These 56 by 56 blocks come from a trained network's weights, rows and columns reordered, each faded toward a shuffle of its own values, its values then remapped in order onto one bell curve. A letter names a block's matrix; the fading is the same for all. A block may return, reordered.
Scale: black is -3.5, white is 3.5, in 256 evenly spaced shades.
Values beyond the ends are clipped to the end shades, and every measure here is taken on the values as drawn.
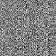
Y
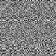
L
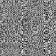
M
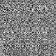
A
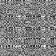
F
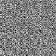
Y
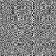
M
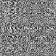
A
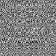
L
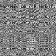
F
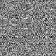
A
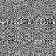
F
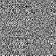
A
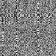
M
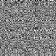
A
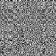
Y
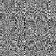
M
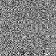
A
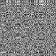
L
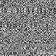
L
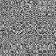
Y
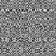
F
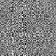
M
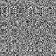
Y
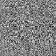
A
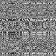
F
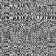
F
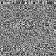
L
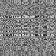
F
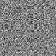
L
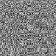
Y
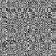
M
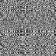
F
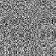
Y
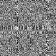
M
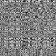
F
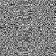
Y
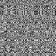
L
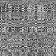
F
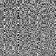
M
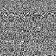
A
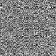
Y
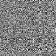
A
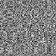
Y
